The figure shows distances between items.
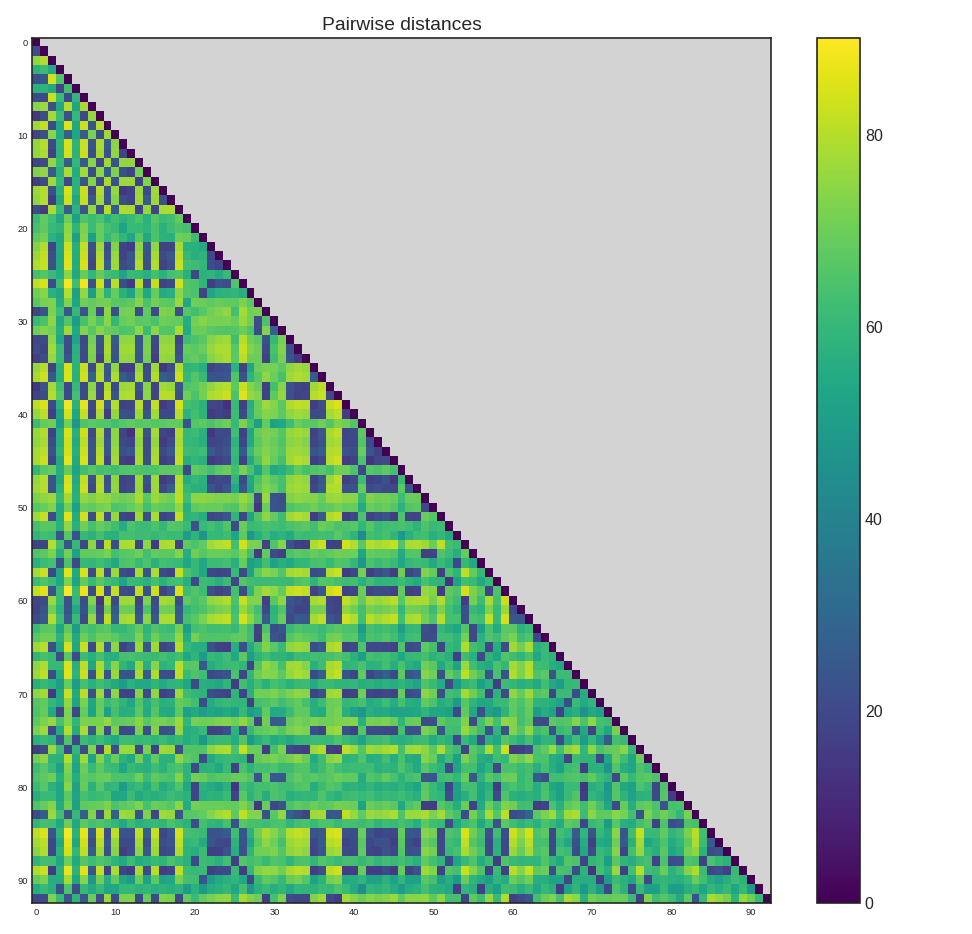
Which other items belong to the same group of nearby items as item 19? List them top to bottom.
41, 46
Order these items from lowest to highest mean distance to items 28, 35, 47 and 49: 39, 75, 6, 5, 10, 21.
39, 5, 75, 21, 10, 6
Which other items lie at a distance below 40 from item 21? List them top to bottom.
27, 67, 71, 77, 90
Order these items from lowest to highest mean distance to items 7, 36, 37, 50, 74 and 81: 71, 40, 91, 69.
40, 69, 91, 71
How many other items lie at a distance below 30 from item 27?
5
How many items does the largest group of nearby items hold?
33
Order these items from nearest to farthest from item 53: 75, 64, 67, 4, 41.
75, 41, 67, 64, 4
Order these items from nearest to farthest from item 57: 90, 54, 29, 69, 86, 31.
86, 90, 69, 31, 29, 54
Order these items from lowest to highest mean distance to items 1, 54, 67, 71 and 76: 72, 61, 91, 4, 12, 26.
61, 4, 91, 72, 12, 26
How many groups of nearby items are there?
7
